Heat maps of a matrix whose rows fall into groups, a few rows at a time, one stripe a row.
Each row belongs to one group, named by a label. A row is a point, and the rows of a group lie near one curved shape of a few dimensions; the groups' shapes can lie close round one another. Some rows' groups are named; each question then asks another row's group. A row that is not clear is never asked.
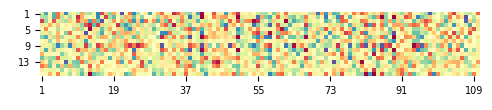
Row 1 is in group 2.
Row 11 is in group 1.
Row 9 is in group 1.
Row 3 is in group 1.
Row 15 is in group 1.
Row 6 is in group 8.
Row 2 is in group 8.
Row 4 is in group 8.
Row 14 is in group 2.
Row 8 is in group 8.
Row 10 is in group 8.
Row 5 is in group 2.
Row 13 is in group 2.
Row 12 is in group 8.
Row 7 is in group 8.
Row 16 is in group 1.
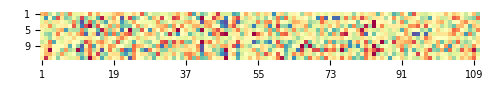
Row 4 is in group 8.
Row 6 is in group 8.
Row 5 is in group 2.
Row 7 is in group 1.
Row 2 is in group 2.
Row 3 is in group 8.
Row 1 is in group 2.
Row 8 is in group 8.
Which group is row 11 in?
8
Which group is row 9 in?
1
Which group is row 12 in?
2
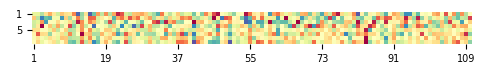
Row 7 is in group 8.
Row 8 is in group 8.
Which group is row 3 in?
8
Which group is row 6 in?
2
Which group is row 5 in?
8
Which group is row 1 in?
8
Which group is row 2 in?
1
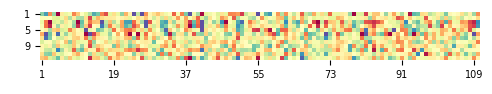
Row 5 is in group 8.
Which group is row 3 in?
2
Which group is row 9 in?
8
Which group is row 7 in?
1
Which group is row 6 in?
1
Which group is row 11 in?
1
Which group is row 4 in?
2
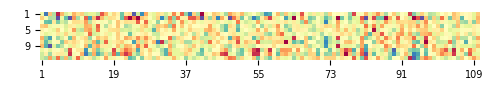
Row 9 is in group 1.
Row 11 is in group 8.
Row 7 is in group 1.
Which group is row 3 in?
1
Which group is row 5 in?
8
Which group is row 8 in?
1
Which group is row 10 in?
8
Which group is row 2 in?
1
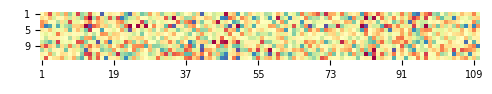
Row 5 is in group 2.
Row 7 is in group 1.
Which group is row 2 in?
8
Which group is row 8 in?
8
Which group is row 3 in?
2
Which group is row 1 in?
2
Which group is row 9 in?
2
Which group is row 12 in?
8
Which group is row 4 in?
1
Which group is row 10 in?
8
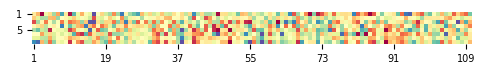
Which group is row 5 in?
8
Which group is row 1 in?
2
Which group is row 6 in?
8
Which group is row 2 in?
2
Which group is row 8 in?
8
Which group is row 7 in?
8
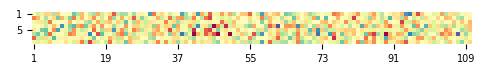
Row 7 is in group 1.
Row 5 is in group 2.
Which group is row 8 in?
8
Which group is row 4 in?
1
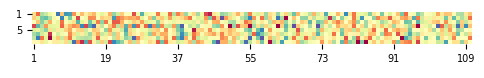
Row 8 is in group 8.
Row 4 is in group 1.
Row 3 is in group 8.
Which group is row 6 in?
8
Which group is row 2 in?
1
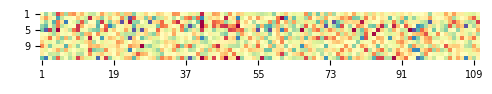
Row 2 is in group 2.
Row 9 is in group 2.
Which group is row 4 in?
8
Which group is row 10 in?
1
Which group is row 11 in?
1
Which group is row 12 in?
8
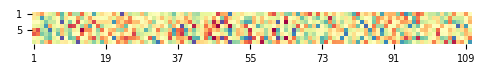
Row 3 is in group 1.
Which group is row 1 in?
2
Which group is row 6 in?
2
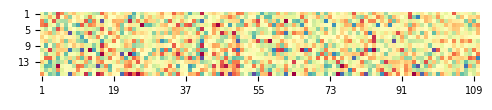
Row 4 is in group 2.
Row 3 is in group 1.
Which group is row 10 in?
1
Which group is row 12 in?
2
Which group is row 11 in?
2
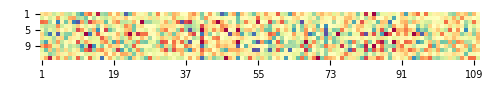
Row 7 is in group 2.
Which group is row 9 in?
1
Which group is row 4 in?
8
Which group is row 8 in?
8
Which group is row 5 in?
8
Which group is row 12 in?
2
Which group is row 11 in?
8
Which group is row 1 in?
8
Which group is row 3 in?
2
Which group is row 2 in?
8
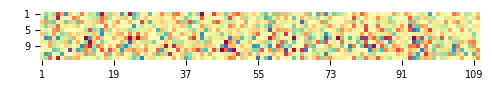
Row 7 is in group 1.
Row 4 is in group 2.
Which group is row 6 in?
1
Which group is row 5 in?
1
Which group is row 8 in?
2
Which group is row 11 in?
1
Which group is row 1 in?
2
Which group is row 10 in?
1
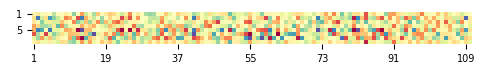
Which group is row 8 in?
8
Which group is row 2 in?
1
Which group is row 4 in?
2
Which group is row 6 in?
1
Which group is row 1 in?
1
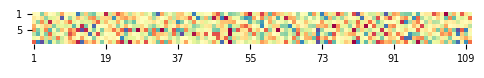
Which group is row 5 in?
1
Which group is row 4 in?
1
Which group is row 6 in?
8
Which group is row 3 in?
2
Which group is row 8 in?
1
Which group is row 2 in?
1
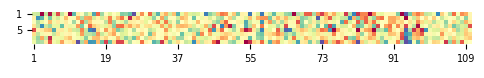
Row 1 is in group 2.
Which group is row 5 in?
1
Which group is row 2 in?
1
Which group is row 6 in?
1
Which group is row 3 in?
8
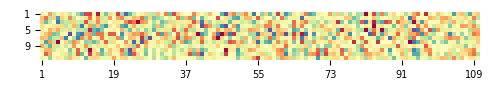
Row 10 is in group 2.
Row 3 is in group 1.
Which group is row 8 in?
2
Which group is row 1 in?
8
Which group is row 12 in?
8
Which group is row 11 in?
2
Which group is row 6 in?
1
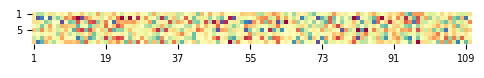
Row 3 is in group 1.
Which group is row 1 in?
1
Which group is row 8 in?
1
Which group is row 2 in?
1
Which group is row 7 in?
8
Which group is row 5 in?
8
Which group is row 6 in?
8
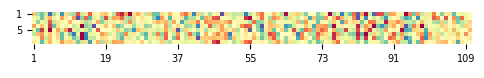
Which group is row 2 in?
8
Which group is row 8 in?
8
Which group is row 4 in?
1
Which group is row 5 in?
2
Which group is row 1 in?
1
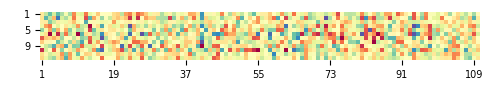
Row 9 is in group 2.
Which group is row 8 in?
1
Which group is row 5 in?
1
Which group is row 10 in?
1
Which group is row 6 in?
2
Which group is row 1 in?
1
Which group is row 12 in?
2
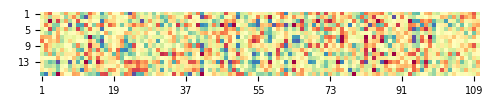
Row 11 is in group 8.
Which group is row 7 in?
1
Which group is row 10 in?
8
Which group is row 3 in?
2
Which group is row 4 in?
1
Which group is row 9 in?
2
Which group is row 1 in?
2
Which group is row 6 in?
8
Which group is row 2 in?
8
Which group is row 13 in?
1
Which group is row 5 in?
2
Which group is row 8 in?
1
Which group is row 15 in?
1
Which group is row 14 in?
1
